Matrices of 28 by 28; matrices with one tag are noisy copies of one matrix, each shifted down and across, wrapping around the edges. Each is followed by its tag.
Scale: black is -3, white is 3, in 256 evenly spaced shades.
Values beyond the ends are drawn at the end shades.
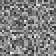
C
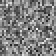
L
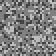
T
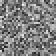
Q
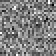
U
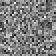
C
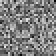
C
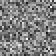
T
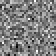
C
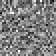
C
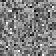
Q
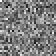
U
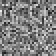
Q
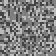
U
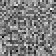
T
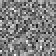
C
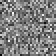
U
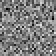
U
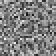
C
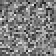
Q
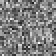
L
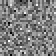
C
